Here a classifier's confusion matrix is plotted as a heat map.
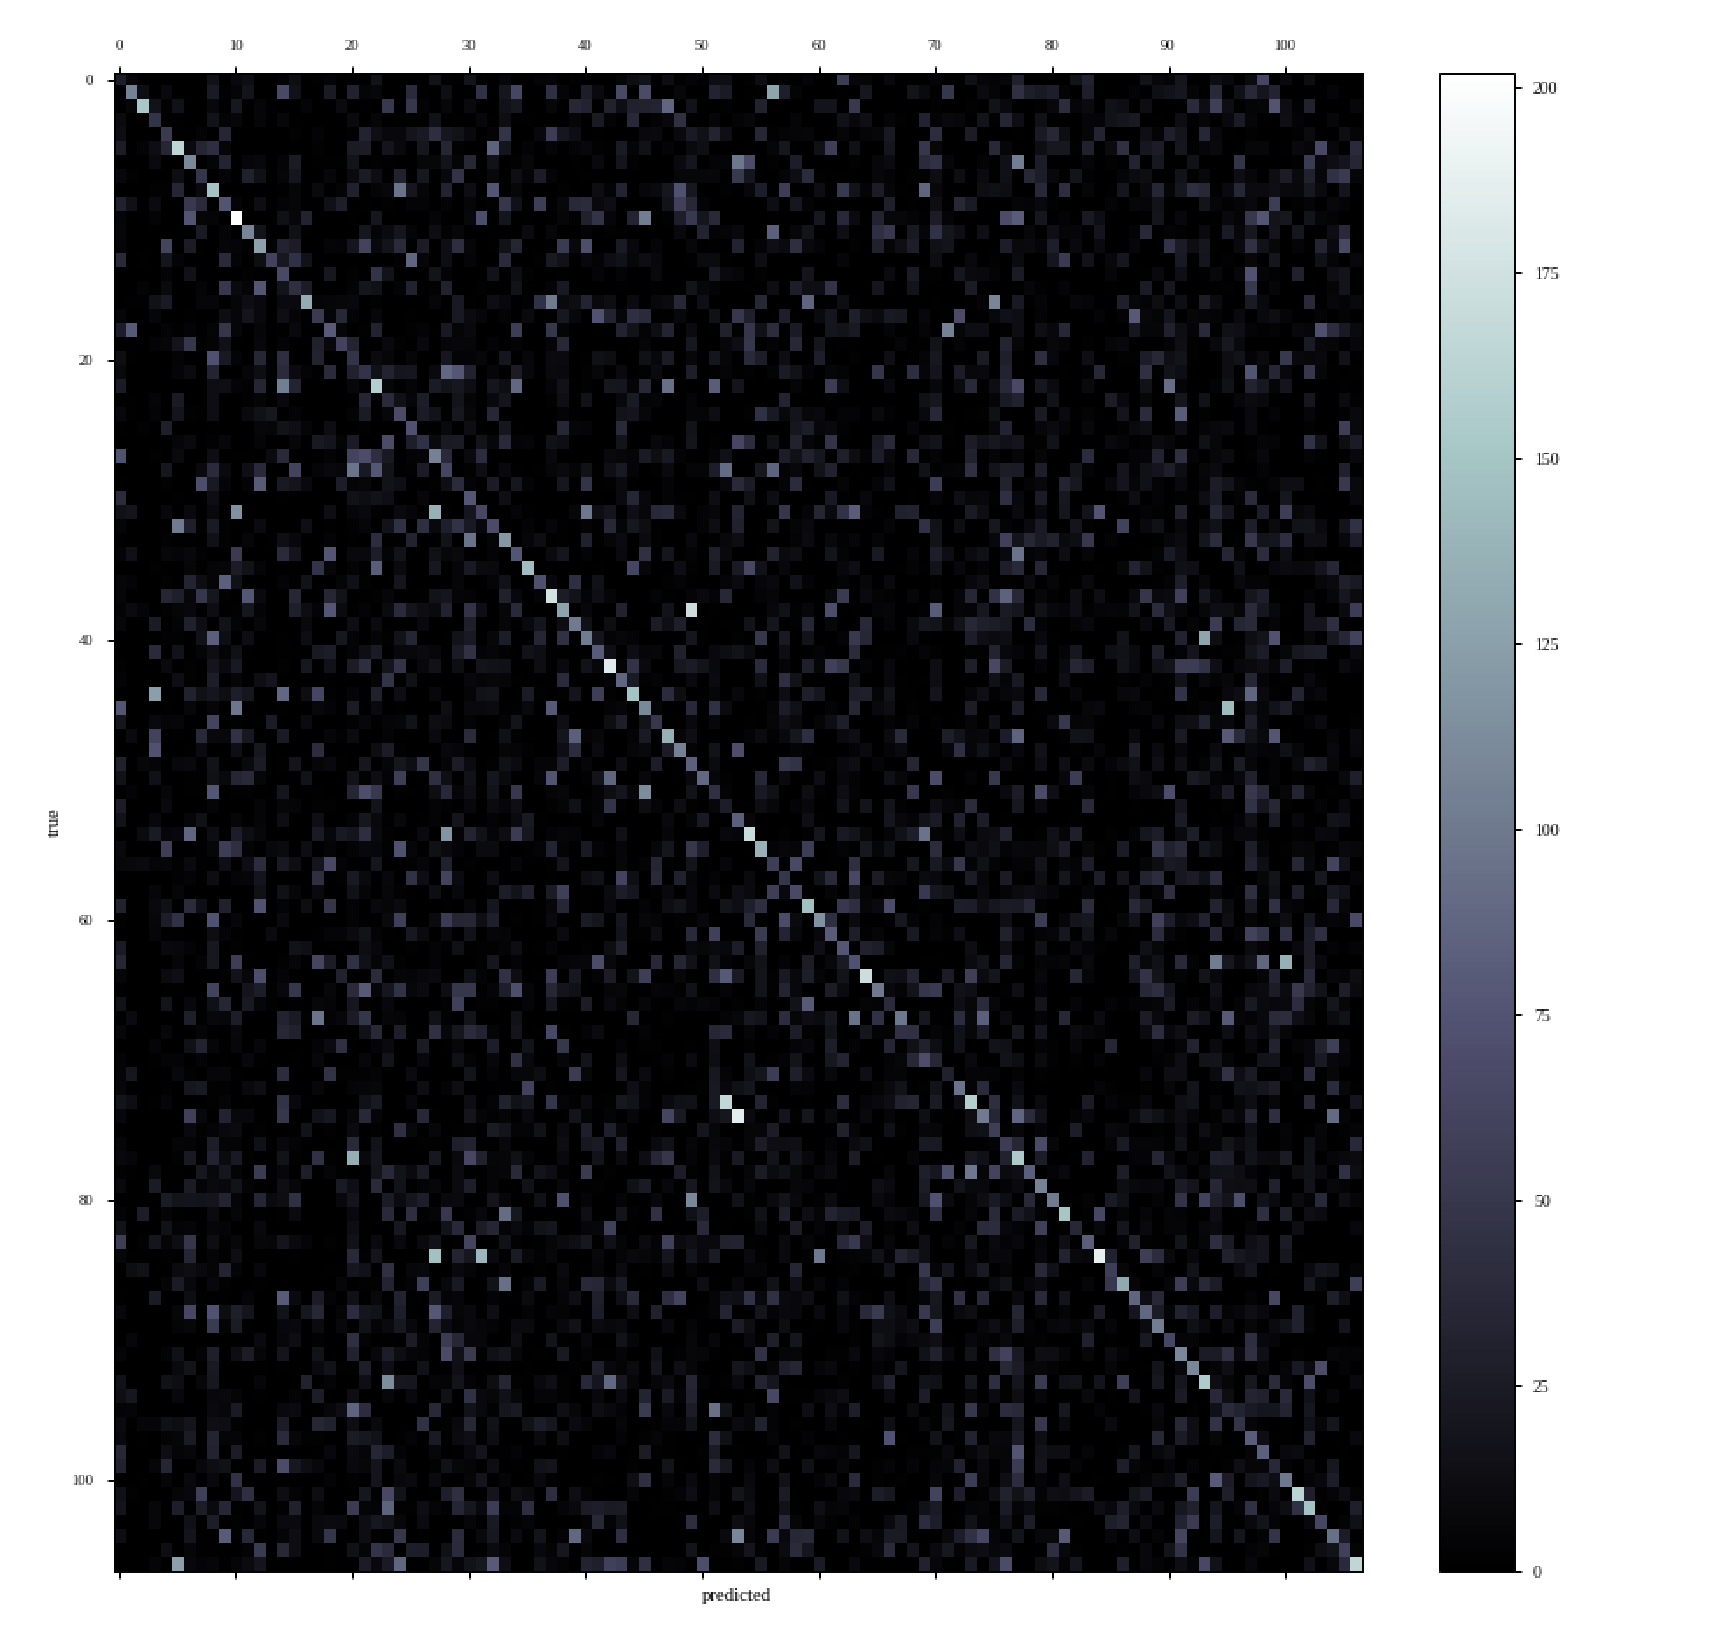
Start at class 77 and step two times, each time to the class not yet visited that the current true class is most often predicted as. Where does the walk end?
8
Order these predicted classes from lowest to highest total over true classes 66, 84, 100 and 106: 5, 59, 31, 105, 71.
71, 105, 59, 5, 31
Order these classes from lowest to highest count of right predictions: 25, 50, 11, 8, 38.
25, 50, 11, 38, 8
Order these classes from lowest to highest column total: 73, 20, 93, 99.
93, 99, 73, 20
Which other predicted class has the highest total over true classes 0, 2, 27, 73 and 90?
52
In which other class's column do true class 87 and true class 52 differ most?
14
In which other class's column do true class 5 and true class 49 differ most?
32
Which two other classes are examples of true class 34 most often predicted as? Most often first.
77, 18
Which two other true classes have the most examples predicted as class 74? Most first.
67, 104
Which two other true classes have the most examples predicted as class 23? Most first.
93, 102
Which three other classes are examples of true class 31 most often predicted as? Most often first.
27, 10, 40
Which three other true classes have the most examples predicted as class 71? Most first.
18, 78, 1
